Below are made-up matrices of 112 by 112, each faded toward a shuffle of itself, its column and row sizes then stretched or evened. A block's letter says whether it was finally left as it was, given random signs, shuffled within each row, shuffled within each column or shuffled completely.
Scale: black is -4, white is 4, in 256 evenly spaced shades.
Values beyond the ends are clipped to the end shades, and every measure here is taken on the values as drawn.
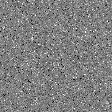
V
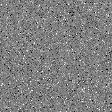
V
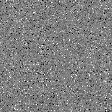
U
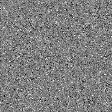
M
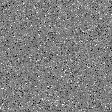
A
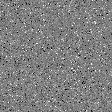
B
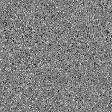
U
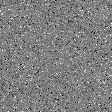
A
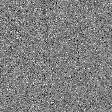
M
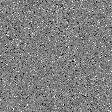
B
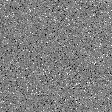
A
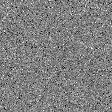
B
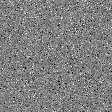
A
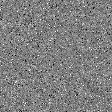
M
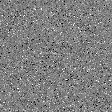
B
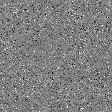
V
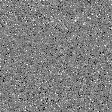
B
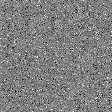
M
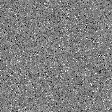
V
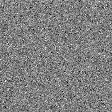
B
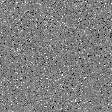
U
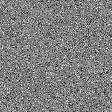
U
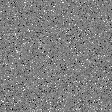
B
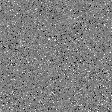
B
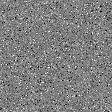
B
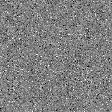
U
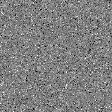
U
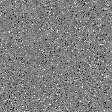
V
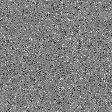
M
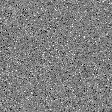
A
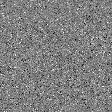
B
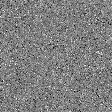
V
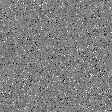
A
